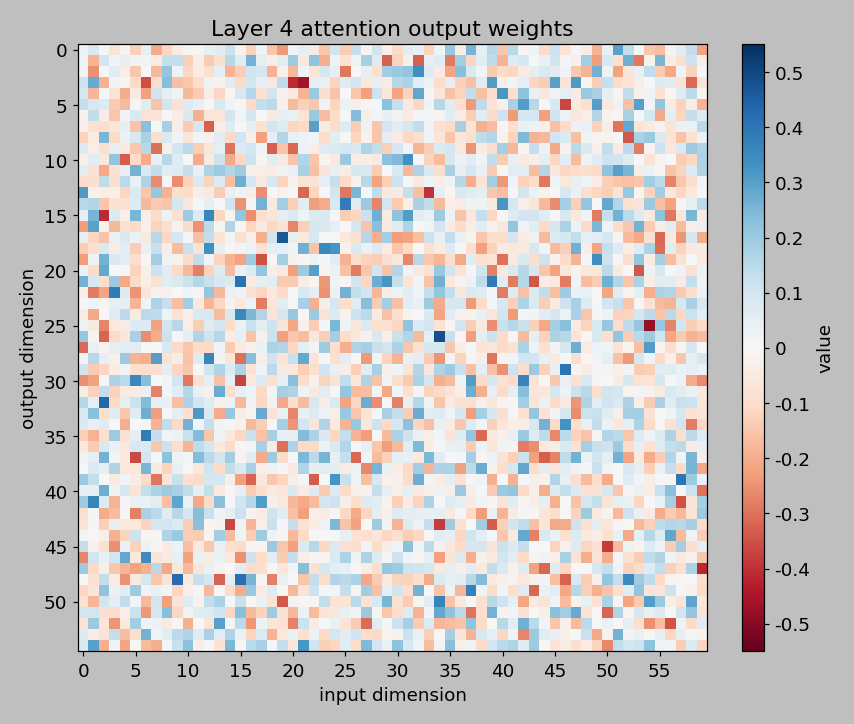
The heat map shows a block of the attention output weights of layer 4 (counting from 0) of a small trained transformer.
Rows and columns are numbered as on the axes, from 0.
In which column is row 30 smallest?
15
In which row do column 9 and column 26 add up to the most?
48
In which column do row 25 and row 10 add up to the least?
54
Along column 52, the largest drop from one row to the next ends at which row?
8
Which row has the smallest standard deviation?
6
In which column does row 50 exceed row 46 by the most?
34
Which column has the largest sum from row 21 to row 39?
46
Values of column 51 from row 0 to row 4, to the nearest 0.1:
0.3 -0.1 -0.2 -0.1 0
